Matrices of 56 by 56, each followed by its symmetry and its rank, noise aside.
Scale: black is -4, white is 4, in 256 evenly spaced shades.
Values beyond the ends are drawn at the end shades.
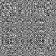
no symmetry, rank six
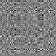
no symmetry, rank four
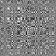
symmetric, rank four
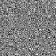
antisymmetric, rank eight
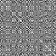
symmetric, rank four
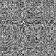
no symmetry, rank eight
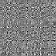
antisymmetric, rank six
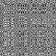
antisymmetric, rank four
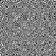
symmetric, rank six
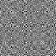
symmetric, rank four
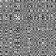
symmetric, rank four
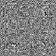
antisymmetric, rank eight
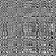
no symmetry, rank four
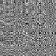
no symmetry, rank six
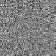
antisymmetric, rank eight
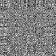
antisymmetric, rank eight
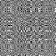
no symmetry, rank four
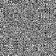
antisymmetric, rank eight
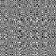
antisymmetric, rank four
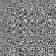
antisymmetric, rank four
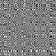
antisymmetric, rank four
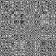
symmetric, rank six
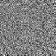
no symmetry, rank six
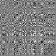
symmetric, rank four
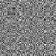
no symmetry, rank six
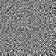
symmetric, rank six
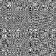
no symmetry, rank six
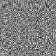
no symmetry, rank six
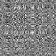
no symmetry, rank six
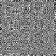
no symmetry, rank eight
